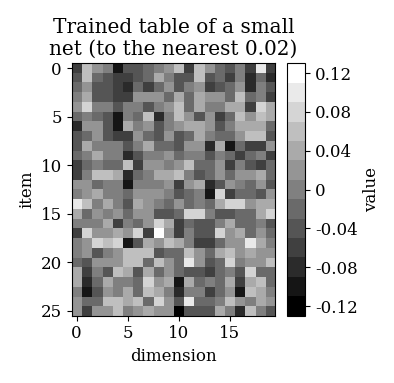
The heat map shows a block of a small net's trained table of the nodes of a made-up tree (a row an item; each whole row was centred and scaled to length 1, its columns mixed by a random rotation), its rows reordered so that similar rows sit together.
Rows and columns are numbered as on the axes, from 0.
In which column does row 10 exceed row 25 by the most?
10
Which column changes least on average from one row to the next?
9
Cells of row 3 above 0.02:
4
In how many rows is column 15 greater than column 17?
11
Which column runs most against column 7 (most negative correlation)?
1
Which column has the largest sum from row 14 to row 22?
15
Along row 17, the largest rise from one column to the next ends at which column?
8
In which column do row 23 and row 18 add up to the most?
17
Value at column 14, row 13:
0.08
